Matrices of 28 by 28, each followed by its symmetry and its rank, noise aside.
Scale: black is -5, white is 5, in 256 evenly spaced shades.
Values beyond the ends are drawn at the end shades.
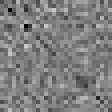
symmetric, rank four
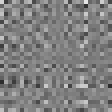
no symmetry, rank two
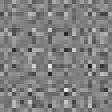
antisymmetric, rank two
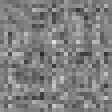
antisymmetric, rank four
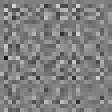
no symmetry, rank three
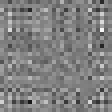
antisymmetric, rank two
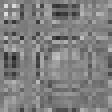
symmetric, rank two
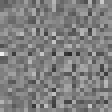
no symmetry, rank four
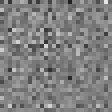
no symmetry, rank three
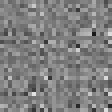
antisymmetric, rank four
